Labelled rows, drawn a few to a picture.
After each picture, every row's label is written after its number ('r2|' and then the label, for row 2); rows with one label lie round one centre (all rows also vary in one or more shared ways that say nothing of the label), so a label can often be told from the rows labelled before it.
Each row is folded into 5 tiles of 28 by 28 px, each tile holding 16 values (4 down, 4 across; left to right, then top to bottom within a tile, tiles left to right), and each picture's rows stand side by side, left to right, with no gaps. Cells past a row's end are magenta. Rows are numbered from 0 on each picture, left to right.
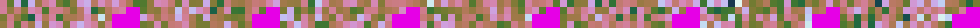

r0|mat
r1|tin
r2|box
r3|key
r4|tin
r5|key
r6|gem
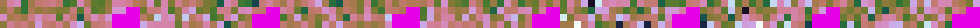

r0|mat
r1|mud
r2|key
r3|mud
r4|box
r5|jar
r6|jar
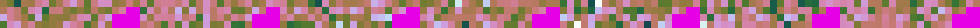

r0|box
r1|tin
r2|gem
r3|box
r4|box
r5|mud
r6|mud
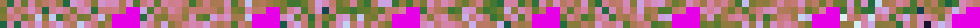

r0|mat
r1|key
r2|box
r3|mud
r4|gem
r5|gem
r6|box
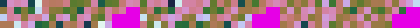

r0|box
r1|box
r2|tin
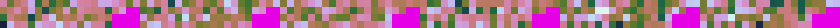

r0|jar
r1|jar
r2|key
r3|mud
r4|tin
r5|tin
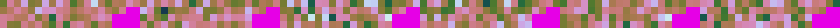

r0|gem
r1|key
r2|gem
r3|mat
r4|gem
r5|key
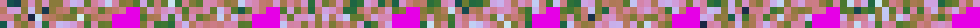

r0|box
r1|tin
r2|mud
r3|jar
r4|jar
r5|box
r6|jar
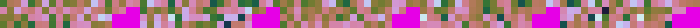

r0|gem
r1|mud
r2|mat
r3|mat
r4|box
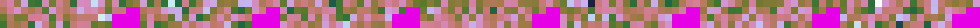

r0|gem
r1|tin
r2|key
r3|mud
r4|gem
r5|mud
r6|box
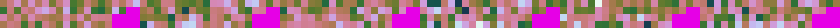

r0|tin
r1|jar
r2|mud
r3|mud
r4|box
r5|mat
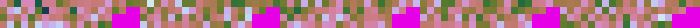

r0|mud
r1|key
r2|jar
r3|mat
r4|gem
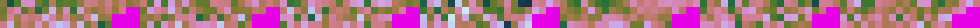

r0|mud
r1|mat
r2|box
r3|mat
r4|jar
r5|mud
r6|mat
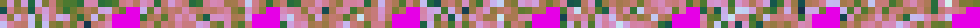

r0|mud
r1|key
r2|box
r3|box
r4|mud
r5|tin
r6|key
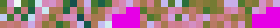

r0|mat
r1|jar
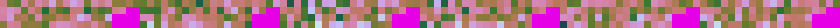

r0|box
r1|jar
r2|mat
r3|mat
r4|box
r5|box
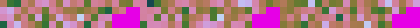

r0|box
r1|box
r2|tin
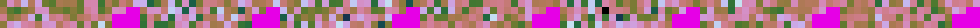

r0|jar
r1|tin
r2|key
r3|key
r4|mat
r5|box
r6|tin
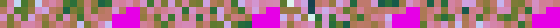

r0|mat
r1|tin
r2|gem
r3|mat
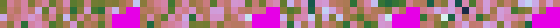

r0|tin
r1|gem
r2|gem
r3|tin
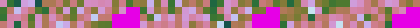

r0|mud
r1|mud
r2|jar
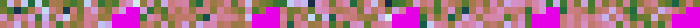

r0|jar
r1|key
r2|gem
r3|jar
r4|mud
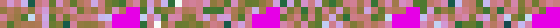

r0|gem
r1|box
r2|key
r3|box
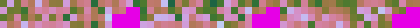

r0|key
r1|mud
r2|mud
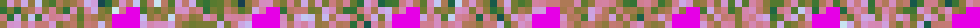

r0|jar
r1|mat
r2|mud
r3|mat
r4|mat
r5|mud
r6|mud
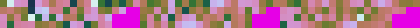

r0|gem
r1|jar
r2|box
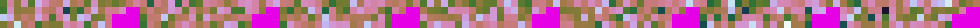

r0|box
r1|tin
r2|jar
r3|jar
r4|tin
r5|jar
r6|box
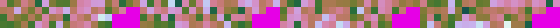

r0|gem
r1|tin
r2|mud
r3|jar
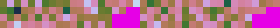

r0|jar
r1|box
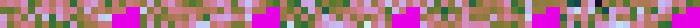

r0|gem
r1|key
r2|jar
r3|key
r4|mud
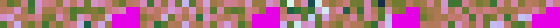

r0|box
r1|tin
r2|key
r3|gem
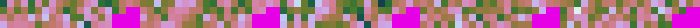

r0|mud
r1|mat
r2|mat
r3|mat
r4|mud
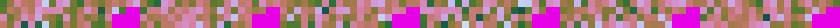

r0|tin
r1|mud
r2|gem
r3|tin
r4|mat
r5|key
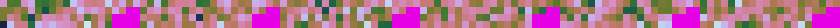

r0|jar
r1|mat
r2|tin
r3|key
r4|mat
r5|box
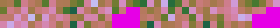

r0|mud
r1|gem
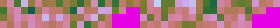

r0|mud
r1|mat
